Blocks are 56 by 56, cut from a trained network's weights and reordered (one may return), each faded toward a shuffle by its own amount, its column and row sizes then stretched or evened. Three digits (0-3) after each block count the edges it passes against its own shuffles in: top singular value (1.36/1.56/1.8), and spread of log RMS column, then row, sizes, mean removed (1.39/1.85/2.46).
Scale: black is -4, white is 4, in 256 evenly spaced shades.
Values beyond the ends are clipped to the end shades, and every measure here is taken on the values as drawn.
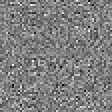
3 1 1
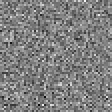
2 0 1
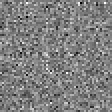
1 1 2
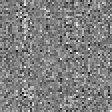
2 3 0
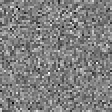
2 1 1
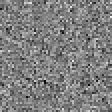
0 1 1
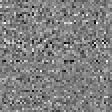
2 1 3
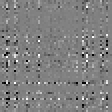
3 3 3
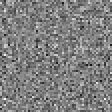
3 1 1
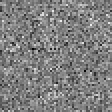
0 0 1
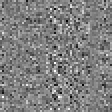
3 3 1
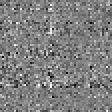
1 2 3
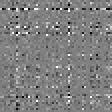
3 3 3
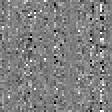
1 3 0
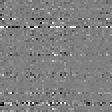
3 1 3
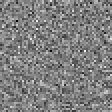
2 0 0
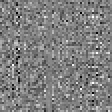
2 3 1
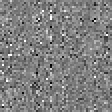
1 2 0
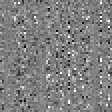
0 3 0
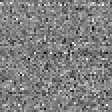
0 0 1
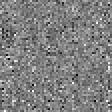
1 2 0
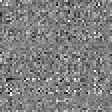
2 2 3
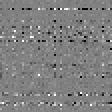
2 2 3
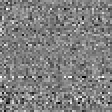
2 1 3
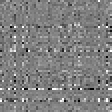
3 2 3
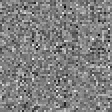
2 2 1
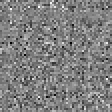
1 2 2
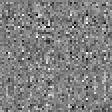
2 3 2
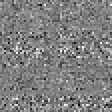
0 1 3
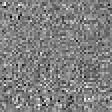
3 1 2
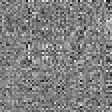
3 2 2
